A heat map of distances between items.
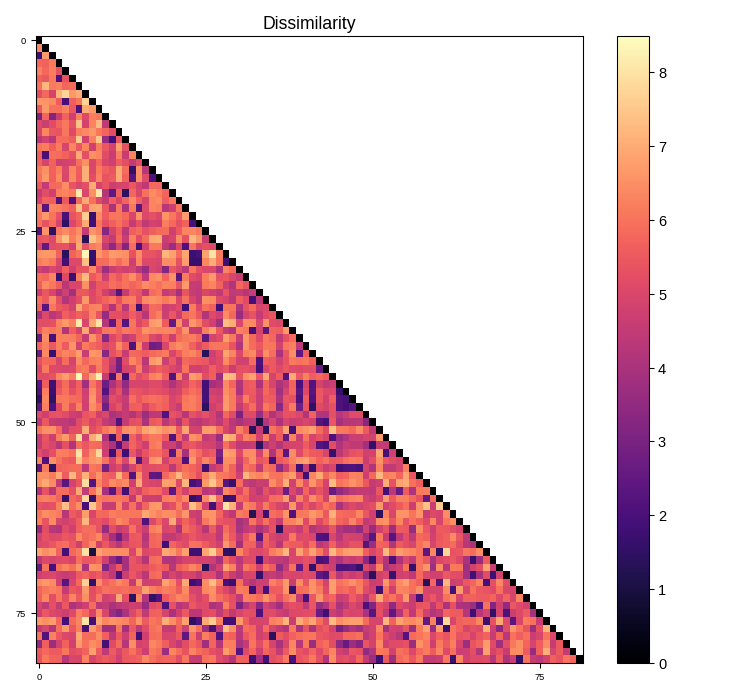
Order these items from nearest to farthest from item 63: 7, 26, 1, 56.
1, 56, 26, 7
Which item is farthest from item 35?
6
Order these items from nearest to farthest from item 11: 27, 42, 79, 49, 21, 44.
44, 27, 49, 42, 79, 21
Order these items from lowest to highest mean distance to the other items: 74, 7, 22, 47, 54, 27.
74, 27, 47, 54, 22, 7
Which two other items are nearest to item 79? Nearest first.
10, 46
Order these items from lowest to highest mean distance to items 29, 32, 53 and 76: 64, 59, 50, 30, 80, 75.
50, 75, 64, 59, 30, 80
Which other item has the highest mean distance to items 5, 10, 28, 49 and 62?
7
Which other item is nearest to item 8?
67
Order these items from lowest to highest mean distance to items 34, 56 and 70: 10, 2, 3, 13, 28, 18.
2, 10, 13, 3, 28, 18
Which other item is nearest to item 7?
26
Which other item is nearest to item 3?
31
